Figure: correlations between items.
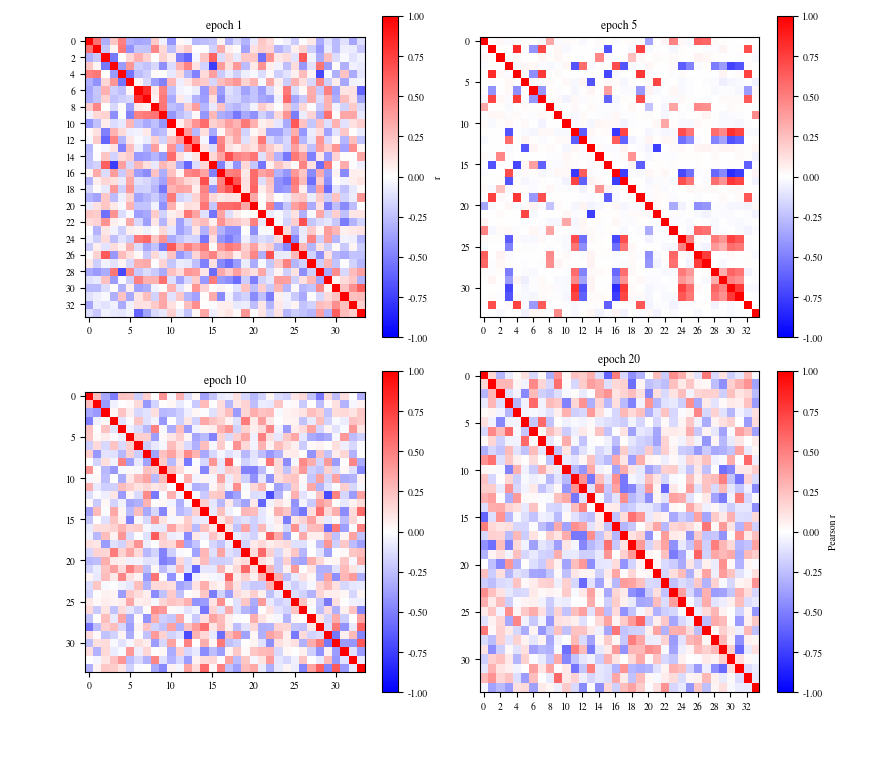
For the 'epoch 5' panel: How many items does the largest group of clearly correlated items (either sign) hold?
11
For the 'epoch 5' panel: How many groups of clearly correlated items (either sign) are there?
7
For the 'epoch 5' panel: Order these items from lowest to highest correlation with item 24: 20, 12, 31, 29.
12, 20, 29, 31
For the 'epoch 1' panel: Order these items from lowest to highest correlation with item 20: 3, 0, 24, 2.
24, 0, 3, 2
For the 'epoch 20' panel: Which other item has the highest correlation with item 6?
3
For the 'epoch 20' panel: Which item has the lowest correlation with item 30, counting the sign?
10
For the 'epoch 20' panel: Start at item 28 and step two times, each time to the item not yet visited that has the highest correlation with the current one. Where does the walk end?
15
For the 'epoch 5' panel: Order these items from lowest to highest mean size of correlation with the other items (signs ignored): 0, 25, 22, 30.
22, 0, 25, 30
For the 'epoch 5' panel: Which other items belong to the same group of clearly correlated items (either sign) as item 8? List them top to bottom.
0, 20, 23, 26, 27
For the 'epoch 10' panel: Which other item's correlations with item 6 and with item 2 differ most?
18
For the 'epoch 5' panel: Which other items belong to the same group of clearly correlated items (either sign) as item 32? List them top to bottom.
1, 4, 6, 7, 15, 19
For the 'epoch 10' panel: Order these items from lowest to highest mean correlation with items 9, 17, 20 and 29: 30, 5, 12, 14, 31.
12, 30, 5, 14, 31
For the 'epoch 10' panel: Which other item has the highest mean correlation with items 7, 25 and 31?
5
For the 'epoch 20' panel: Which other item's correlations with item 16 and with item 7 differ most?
27
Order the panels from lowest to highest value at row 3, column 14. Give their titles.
epoch 1, epoch 5, epoch 20, epoch 10
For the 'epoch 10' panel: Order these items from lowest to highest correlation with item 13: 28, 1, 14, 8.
1, 8, 14, 28
